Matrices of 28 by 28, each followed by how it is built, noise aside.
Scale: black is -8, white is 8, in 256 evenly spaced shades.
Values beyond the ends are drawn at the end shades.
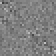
banded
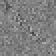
banded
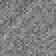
Hankel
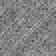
Hankel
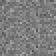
repeating rows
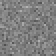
noise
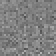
low rank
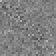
banded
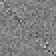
banded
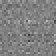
low rank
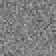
noise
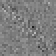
banded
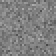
noise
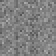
repeating rows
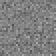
noise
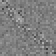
banded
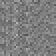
repeating rows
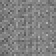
repeating rows
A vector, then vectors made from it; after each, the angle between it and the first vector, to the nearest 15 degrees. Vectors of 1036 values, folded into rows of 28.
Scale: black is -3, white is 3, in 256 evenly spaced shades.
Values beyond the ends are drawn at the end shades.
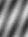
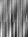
120 degrees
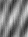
15 degrees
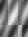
30 degrees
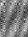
135 degrees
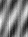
15 degrees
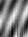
15 degrees
